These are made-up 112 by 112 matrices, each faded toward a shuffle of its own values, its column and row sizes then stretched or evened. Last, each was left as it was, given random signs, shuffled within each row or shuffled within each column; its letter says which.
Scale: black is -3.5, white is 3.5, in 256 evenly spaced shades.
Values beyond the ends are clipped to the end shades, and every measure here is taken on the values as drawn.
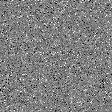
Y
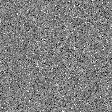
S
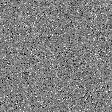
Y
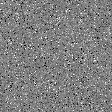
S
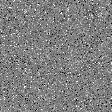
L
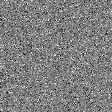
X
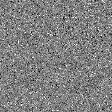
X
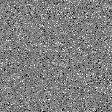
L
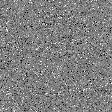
Y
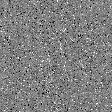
S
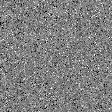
S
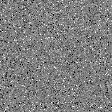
X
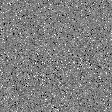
Y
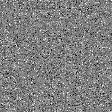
L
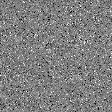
X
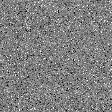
X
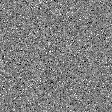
X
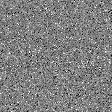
Y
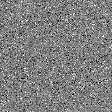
X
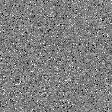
L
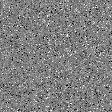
L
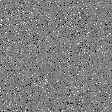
X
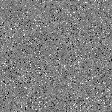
L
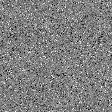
S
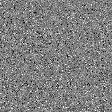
X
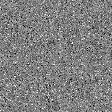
L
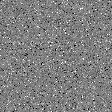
Y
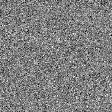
X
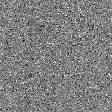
L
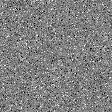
X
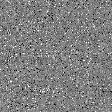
L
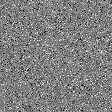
Y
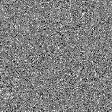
L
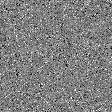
Y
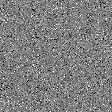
X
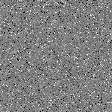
Y
